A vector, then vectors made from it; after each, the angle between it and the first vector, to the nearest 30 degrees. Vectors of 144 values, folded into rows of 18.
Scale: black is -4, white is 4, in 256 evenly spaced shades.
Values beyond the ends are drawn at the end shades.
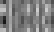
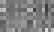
90 degrees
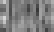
150 degrees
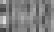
150 degrees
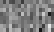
60 degrees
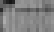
120 degrees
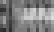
120 degrees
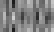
90 degrees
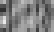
150 degrees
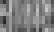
30 degrees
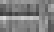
120 degrees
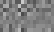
90 degrees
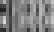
150 degrees
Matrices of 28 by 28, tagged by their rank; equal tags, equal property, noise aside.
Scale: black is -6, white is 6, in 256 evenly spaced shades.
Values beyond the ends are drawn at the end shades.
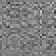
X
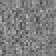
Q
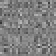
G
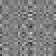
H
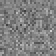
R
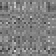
G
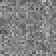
Q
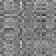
G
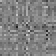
G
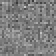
R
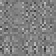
X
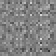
X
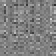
G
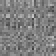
G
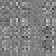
G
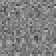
R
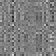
H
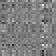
H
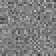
R
